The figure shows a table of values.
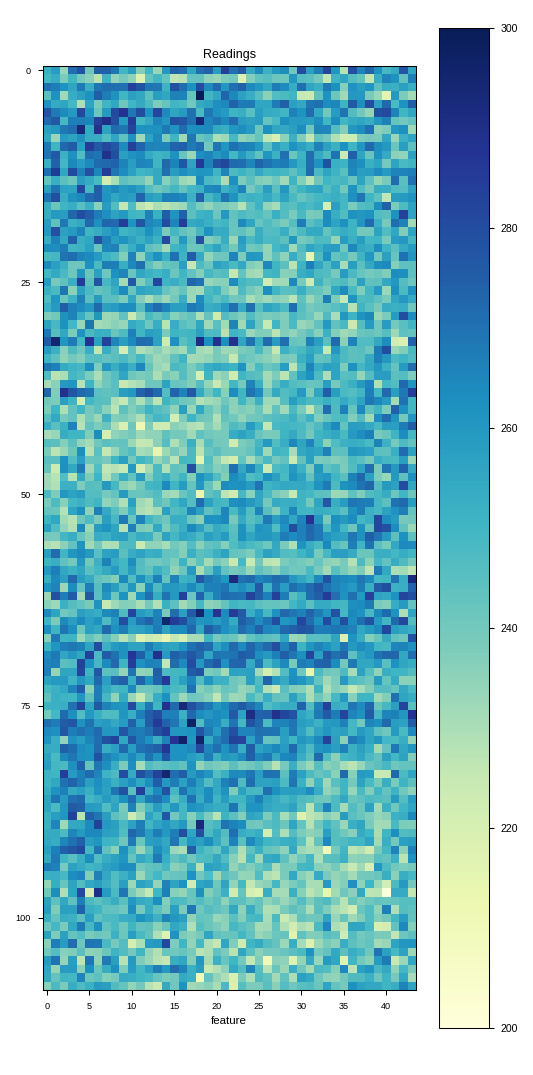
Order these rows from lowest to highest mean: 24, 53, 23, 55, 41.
41, 24, 23, 53, 55
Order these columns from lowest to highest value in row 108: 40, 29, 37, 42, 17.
17, 29, 40, 37, 42
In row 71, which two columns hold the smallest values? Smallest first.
31, 26
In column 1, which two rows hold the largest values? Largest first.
32, 12
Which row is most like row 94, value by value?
59
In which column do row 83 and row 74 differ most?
11
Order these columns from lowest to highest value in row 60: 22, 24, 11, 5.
5, 11, 24, 22
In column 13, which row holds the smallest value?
45
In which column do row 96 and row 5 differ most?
40
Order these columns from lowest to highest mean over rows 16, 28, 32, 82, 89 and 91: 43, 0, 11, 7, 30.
30, 11, 43, 0, 7
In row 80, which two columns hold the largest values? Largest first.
14, 18
